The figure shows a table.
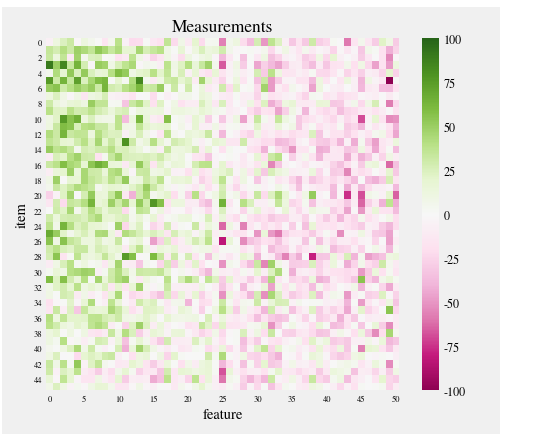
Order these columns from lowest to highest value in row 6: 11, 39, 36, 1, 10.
36, 39, 10, 11, 1
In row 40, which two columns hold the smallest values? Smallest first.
45, 11
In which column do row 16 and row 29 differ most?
32
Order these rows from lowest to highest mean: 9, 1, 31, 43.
43, 9, 31, 1
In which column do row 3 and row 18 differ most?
25
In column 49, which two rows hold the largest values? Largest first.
35, 38
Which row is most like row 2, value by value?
42
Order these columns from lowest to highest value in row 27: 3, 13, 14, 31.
31, 14, 3, 13
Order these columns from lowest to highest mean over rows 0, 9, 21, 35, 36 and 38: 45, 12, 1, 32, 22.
22, 45, 12, 32, 1
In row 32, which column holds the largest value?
13
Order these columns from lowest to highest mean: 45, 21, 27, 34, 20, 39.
45, 39, 34, 27, 20, 21
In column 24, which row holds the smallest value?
37
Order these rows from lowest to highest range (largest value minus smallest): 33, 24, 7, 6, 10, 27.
7, 27, 33, 6, 24, 10
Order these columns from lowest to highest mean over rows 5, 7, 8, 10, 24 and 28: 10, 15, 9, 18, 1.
15, 9, 18, 10, 1
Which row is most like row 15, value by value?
30
